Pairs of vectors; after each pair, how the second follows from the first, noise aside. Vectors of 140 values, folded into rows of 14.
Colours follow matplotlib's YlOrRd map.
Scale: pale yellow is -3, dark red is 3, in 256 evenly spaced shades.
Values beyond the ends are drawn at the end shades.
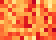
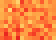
reversed, negated, shrunk.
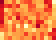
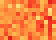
wrapped around, shrunk.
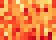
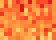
negated, shrunk.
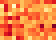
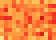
wrapped around, shrunk.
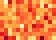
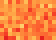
shrunk.
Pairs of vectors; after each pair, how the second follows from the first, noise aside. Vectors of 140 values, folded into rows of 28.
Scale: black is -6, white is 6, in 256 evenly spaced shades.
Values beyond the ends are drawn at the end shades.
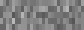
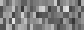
scaled up.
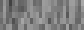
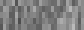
reversed, negated.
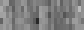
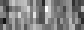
reversed, negated, scaled up.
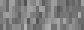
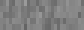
negated, shrunk.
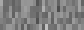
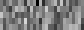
reversed, negated, scaled up.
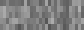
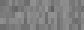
wrapped around, negated, shrunk.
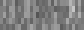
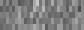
wrapped around.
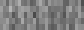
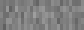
wrapped around, shrunk.
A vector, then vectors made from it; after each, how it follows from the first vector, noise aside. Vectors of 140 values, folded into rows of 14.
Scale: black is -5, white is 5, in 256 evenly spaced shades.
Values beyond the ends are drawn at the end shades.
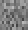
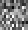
negated, scaled up.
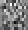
reversed, negated, scaled up.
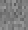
reversed, shrunk.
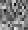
reversed, scaled up.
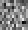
negated, scaled up.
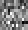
negated, scaled up.
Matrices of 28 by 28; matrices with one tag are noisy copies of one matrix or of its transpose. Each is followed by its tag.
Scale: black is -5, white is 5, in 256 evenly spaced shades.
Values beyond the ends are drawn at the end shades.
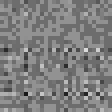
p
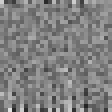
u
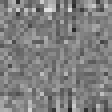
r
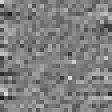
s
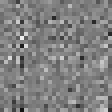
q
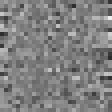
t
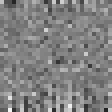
u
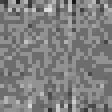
r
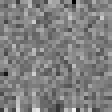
t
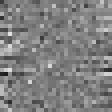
r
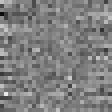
s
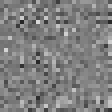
q
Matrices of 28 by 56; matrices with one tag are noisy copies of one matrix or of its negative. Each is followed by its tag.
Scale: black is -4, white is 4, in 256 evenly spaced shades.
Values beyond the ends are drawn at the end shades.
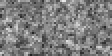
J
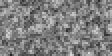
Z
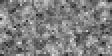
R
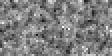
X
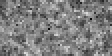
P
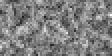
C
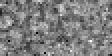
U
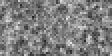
J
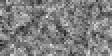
C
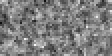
R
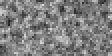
U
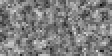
R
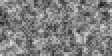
R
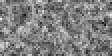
C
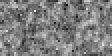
X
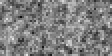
J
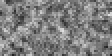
C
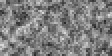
C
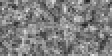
X
